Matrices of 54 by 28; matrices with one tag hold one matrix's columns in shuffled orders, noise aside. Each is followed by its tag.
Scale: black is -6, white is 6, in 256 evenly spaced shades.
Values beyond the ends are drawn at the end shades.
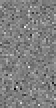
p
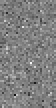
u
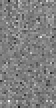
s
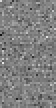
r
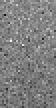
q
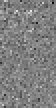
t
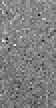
q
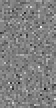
p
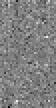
s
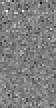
t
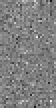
s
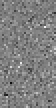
u
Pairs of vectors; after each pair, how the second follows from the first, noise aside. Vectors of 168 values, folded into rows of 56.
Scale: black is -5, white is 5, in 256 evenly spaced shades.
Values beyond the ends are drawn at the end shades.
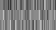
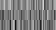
negated.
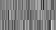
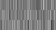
negated, shrunk.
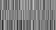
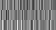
negated.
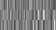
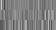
reversed, partly zeroed.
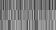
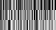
scaled up.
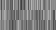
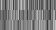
negated.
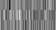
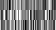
scaled up.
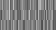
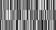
scaled up.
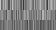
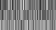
negated.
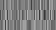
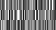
wrapped around, negated, scaled up.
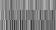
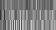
negated.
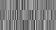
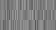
negated, shrunk.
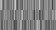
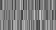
negated.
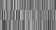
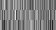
copied.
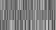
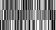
scaled up.
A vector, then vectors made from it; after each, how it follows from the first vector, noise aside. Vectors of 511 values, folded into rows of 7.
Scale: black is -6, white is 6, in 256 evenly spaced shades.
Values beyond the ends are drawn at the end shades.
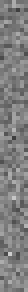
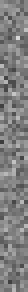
reversed.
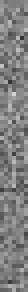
reversed.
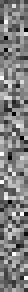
wrapped around, scaled up.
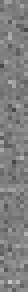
reversed, negated, partly zeroed.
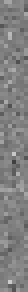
reversed, negated, partly zeroed.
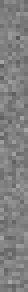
reversed, negated, shrunk.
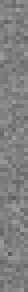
negated, shrunk.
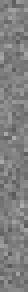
negated, shrunk.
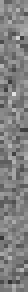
reversed.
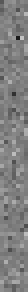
reversed, negated, partly zeroed.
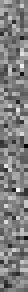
wrapped around, scaled up.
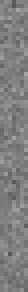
negated, shrunk.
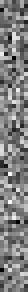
wrapped around, scaled up.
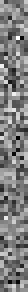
reversed, scaled up.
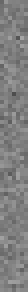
reversed, negated, shrunk.
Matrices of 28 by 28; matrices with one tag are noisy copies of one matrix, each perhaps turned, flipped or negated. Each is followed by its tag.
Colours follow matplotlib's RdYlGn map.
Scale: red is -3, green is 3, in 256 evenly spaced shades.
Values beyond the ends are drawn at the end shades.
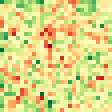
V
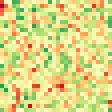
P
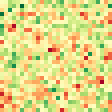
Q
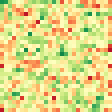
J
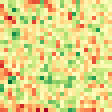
V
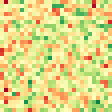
Q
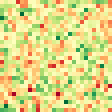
P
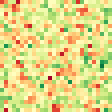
Q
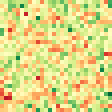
Q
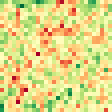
V
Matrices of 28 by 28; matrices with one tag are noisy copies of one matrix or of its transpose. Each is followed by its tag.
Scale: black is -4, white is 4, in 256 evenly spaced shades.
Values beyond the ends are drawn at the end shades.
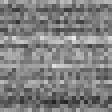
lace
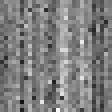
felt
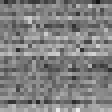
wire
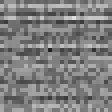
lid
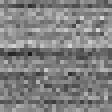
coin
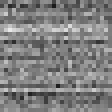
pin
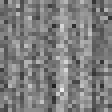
felt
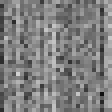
wire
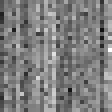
wire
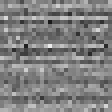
lid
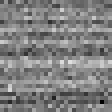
felt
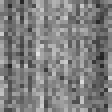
lace
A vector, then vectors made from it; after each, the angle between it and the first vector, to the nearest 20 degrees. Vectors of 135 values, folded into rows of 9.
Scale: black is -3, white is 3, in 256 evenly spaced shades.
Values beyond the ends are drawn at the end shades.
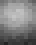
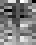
120 degrees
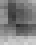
140 degrees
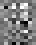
80 degrees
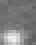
120 degrees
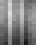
40 degrees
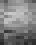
20 degrees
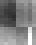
140 degrees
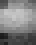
20 degrees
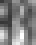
120 degrees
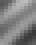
60 degrees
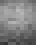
20 degrees
